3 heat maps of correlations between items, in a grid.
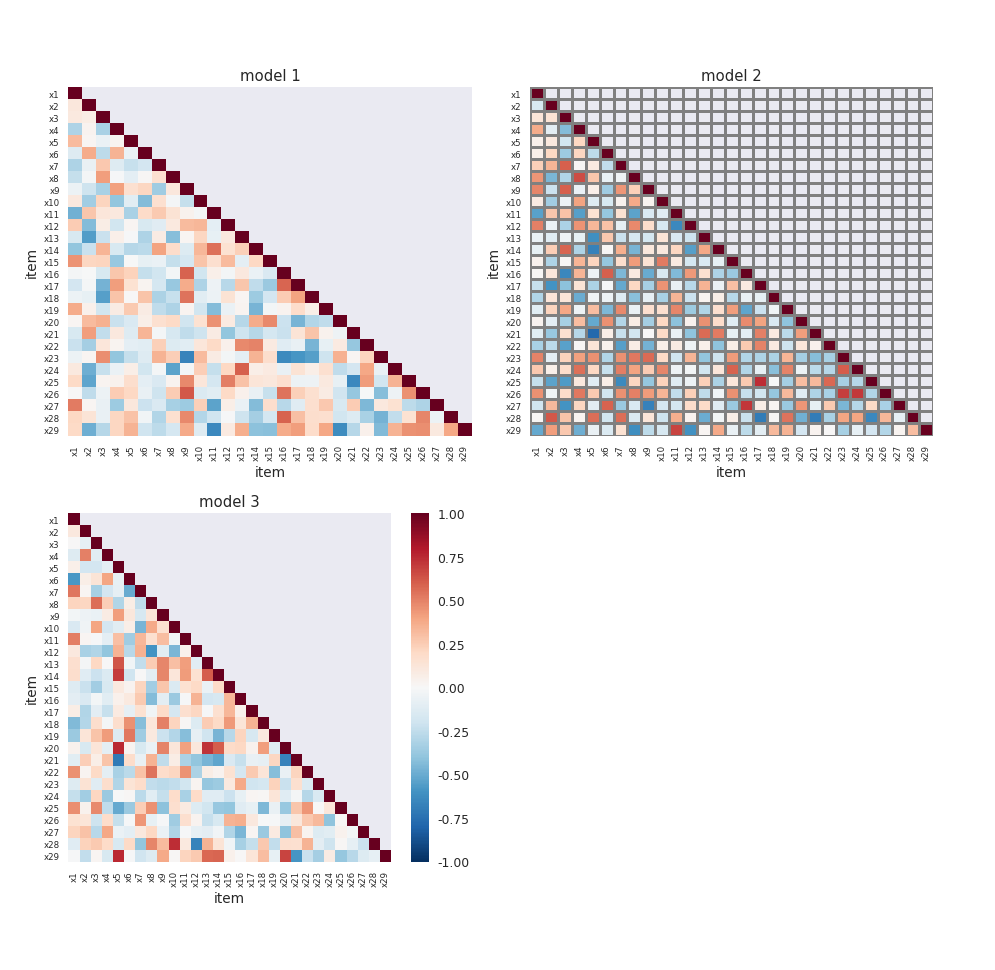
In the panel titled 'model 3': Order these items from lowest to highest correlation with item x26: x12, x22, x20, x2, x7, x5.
x5, x20, x12, x2, x22, x7
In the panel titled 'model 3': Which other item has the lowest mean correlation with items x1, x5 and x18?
x21
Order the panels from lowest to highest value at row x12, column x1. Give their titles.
model 3, model 1, model 2
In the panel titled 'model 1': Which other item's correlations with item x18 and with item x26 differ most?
x21
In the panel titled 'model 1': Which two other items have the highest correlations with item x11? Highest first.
x14, x20
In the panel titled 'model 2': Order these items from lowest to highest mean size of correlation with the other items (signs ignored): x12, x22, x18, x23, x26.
x18, x22, x12, x26, x23
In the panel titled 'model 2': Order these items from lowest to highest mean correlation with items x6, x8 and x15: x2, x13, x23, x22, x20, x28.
x2, x28, x13, x22, x20, x23
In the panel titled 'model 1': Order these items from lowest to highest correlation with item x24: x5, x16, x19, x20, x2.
x2, x20, x16, x5, x19
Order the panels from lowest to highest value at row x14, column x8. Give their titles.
model 2, model 3, model 1
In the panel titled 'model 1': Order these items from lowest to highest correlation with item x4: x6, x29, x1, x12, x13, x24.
x1, x12, x24, x13, x29, x6
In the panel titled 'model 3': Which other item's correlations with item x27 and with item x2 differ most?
x28
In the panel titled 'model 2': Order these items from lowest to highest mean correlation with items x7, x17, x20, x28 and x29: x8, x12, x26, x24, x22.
x12, x8, x22, x26, x24
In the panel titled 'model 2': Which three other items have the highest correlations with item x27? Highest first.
x16, x6, x20
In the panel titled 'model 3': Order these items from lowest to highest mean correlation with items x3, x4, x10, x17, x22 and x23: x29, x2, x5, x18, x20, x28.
x5, x29, x20, x2, x18, x28
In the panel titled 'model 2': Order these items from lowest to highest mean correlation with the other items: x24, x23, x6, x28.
x6, x28, x23, x24
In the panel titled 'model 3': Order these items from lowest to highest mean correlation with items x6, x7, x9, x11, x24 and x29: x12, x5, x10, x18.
x10, x12, x18, x5
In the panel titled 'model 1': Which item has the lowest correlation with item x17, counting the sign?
x23
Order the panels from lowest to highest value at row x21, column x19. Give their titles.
model 2, model 1, model 3
